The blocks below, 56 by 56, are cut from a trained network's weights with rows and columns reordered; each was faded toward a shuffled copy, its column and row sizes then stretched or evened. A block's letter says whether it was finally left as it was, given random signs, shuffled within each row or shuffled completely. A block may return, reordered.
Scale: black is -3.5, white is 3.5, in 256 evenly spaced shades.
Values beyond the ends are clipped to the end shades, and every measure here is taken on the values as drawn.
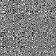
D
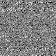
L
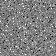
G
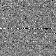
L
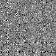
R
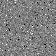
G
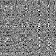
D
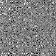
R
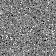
G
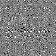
D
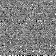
L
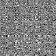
D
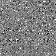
L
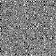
R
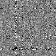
R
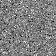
G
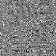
D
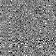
D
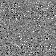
L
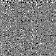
R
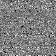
L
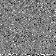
L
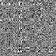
D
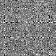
D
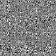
R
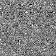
L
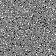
G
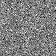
G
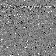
L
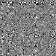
R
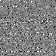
L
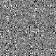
D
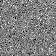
G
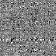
D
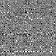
D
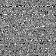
L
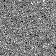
G
